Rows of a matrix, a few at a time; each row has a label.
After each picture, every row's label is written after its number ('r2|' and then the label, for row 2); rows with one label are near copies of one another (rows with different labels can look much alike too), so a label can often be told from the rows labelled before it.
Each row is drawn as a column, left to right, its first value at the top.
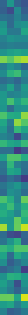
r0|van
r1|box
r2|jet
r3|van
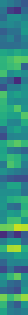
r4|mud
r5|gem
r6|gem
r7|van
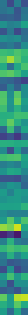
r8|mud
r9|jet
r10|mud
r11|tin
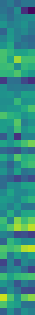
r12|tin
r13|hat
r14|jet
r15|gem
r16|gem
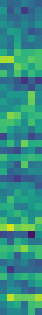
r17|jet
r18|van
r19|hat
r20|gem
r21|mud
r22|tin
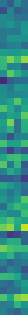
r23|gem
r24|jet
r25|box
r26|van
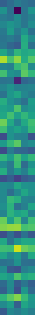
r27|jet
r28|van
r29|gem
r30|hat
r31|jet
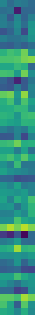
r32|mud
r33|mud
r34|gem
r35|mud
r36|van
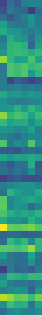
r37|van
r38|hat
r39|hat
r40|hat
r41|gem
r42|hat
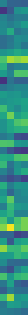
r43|gem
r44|van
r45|jet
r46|jet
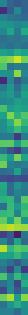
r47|gem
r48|van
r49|jet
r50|van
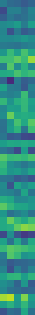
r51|box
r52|tin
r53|jet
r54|mud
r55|jet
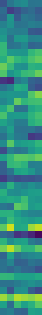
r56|hat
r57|gem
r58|box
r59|box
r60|mud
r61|mud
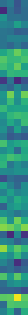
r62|gem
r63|mud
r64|tin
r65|mud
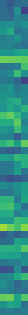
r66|van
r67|van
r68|jet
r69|gem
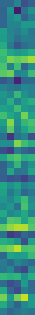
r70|hat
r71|jet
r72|gem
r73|van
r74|jet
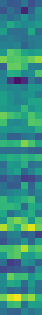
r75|van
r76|tin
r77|tin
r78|gem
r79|van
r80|jet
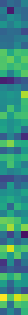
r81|tin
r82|gem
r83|tin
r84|mud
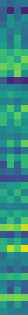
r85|hat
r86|gem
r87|hat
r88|gem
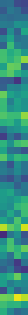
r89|mud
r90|hat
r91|tin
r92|van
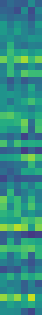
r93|van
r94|hat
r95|van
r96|jet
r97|box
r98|jet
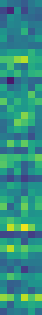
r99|box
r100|gem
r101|jet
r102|van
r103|mud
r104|box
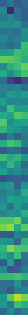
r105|jet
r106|gem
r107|tin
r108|hat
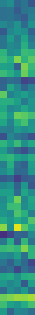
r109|mud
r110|box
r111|van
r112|hat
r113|tin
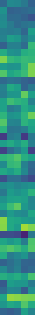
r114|jet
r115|box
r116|box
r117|mud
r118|hat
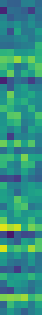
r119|gem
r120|mud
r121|van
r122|box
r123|gem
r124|hat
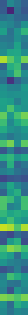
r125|van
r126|gem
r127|hat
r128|van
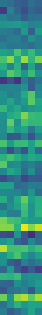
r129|gem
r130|jet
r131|tin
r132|van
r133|mud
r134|van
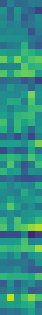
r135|jet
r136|box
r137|jet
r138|hat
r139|mud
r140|gem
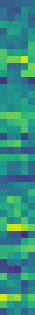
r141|tin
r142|van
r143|van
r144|jet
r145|hat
